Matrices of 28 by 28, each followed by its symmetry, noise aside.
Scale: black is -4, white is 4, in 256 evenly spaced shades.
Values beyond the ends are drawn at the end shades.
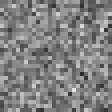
no symmetry.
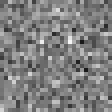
mirrored left to right.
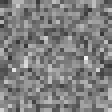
mirrored left to right.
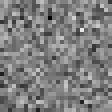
symmetric across the other diagonal.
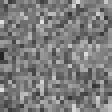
mirrored top to bottom.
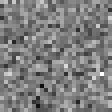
no symmetry.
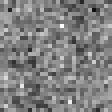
same after a half turn.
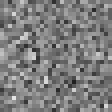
mirrored top to bottom.
